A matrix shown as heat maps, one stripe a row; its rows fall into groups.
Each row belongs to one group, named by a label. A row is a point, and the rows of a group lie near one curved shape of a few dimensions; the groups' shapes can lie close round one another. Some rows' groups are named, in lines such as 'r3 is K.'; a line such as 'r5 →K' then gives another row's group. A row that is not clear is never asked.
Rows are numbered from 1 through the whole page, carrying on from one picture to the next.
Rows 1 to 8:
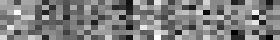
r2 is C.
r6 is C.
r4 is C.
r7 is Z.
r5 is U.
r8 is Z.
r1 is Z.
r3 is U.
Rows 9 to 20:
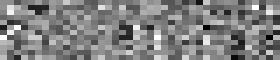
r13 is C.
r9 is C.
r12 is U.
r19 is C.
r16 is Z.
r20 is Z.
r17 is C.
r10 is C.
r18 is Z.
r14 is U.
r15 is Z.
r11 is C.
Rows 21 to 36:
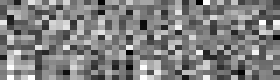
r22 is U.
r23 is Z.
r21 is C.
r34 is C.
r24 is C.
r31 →U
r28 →Z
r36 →C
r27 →Z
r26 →Z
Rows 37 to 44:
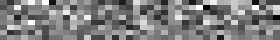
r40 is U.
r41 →C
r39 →Z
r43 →C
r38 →U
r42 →C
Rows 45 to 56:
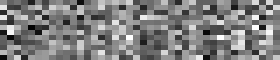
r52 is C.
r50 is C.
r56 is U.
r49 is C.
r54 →Z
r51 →Z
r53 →Z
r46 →Z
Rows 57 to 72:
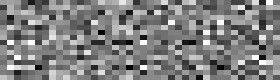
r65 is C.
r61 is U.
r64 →Z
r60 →C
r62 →C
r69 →Z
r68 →U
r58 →Z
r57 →C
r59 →Z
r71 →Z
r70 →C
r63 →C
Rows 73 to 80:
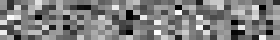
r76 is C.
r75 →Z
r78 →C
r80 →Z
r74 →U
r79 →Z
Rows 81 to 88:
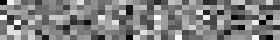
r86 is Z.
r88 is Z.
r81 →Z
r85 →U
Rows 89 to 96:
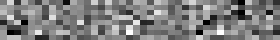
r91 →Z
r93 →U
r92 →C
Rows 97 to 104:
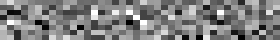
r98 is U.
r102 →U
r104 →C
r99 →C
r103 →Z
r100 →U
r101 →C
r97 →C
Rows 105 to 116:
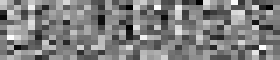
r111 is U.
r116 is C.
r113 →C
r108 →Z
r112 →C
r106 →Z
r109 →C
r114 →Z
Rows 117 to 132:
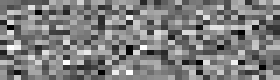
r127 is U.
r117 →Z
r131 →C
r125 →U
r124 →C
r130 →U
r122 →C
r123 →Z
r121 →Z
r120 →C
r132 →U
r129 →C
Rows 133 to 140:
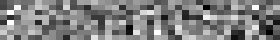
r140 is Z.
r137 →Z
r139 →Z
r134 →U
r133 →U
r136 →C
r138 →Z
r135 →C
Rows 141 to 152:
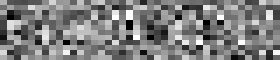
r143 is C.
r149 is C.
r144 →C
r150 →C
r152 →Z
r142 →C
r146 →U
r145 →U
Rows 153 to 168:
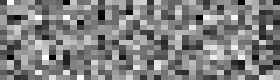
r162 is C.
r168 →Z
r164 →C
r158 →C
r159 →U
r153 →Z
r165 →Z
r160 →Z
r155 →Z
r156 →C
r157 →U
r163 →C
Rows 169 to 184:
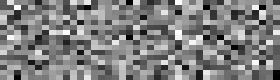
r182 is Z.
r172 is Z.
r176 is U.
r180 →U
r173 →U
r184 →U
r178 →Z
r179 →U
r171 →Z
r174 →U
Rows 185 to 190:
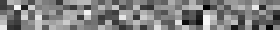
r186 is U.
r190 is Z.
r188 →U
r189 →C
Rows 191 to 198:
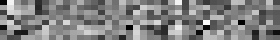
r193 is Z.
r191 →Z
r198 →C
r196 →U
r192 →C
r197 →U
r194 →C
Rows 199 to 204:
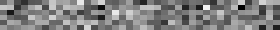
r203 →U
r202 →C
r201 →C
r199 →Z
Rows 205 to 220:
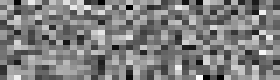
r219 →Z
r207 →Z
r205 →C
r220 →U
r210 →C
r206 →U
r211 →Z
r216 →C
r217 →C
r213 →C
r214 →C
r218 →Z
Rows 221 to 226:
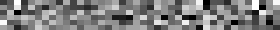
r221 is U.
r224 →C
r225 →Z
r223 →Z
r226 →U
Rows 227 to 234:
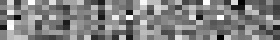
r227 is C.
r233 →C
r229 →Z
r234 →U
